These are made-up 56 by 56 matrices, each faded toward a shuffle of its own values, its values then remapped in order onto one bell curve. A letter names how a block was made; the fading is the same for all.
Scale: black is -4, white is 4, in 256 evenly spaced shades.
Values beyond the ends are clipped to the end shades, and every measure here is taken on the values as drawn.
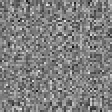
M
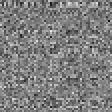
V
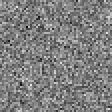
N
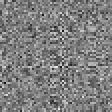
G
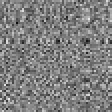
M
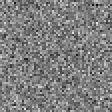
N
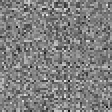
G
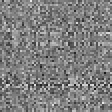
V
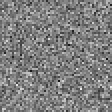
N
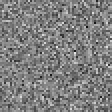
N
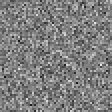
N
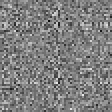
G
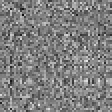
G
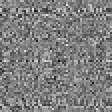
V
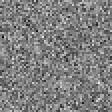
N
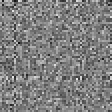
G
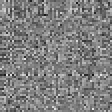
V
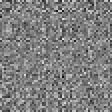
V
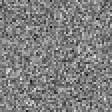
N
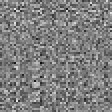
M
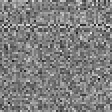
V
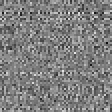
V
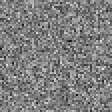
N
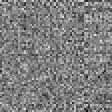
M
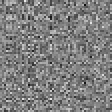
G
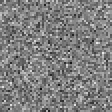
N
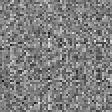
G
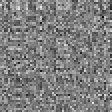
G
